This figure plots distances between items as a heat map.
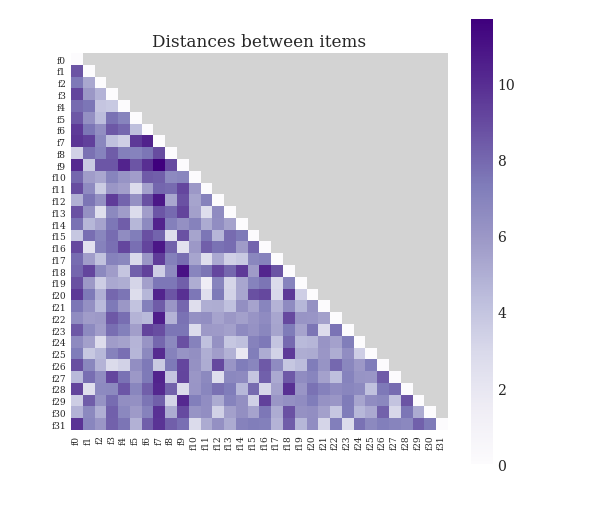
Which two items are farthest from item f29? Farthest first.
f9, f16
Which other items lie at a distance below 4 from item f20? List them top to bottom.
f5, f11, f13, f17, f19
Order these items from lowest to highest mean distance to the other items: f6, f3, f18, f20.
f20, f3, f6, f18
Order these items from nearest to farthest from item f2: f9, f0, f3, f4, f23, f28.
f4, f3, f23, f28, f0, f9
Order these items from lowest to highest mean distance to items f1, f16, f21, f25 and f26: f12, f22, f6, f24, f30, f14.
f14, f24, f22, f30, f12, f6
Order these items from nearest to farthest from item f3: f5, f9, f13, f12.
f13, f5, f9, f12
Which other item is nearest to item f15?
f8
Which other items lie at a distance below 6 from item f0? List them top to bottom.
f8, f12, f15, f27, f29, f30
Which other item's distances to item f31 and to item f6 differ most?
f23
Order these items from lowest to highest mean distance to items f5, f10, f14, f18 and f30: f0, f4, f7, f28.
f4, f28, f0, f7
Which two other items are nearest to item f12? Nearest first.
f27, f30
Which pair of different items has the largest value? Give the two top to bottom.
f7, f9
